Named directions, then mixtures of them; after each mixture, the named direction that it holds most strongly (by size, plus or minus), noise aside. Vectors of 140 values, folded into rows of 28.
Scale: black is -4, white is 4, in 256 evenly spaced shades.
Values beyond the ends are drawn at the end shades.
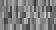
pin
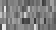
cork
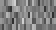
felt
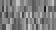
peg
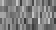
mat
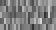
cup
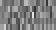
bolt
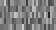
cup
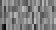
bolt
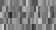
cup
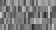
cup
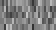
cup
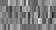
cup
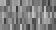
mat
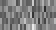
mat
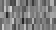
felt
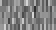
bolt
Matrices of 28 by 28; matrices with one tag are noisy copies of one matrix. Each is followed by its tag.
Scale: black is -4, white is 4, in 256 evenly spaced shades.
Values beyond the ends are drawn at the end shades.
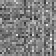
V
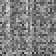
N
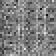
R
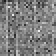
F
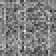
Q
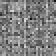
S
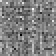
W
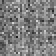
R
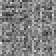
W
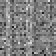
N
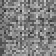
R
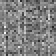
Q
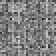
S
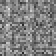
N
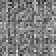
F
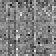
F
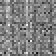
N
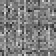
Q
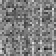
W
